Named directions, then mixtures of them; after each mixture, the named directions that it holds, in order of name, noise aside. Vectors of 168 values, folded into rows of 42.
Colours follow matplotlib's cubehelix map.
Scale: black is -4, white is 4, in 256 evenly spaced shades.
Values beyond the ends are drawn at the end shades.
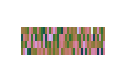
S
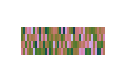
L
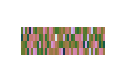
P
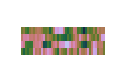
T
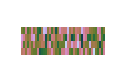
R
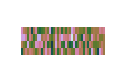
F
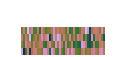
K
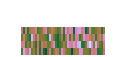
K, L, R.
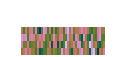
F, L, R.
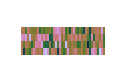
F, K, T.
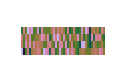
K.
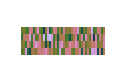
S, T.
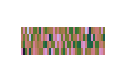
K.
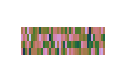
F, K.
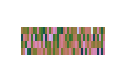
S.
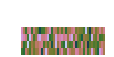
F, K.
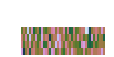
K.
